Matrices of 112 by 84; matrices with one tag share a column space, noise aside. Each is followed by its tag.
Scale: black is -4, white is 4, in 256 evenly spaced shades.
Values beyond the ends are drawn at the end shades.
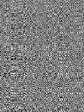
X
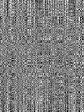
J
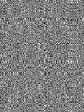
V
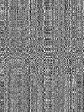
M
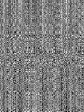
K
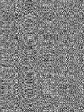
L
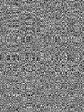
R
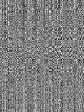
M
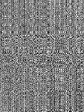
K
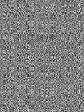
L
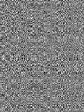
R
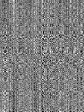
K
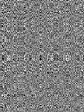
R
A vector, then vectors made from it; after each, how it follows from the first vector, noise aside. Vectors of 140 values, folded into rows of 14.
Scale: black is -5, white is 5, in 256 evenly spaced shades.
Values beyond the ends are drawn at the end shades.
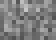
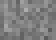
shrunk.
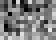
negated, scaled up.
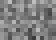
reversed, negated.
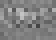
wrapped around, partly zeroed.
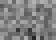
reversed, negated.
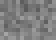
negated, shrunk.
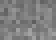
reversed, shrunk.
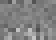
reversed, partly zeroed.
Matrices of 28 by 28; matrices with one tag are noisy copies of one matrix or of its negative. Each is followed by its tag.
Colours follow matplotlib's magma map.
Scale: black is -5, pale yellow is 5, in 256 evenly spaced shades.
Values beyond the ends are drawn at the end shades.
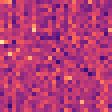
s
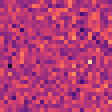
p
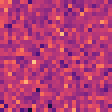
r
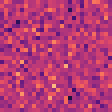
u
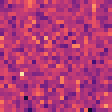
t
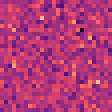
p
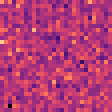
s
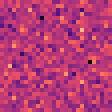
p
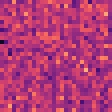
s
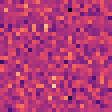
u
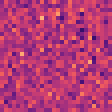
p
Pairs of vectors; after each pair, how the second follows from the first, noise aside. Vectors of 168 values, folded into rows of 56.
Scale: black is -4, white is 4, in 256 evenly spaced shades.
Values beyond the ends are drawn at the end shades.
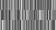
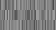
reversed, negated, shrunk.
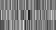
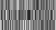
sign-scrambled.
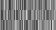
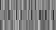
wrapped around, negated, partly zeroed.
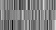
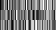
reversed, negated, scaled up.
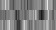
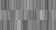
negated, shrunk.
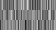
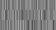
reversed, negated, shrunk.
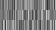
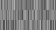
negated, shrunk.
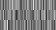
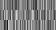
negated.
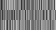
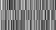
negated.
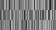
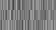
wrapped around, shrunk.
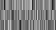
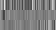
negated, partly zeroed.
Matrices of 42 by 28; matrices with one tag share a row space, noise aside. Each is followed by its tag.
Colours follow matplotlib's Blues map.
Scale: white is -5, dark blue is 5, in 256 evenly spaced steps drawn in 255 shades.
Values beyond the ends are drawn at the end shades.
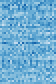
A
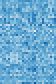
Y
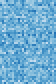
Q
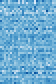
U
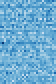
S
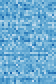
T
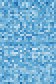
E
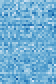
T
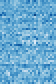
Y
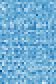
Q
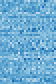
A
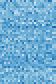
U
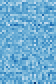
Y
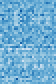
E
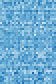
U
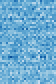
A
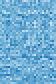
Y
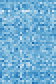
E
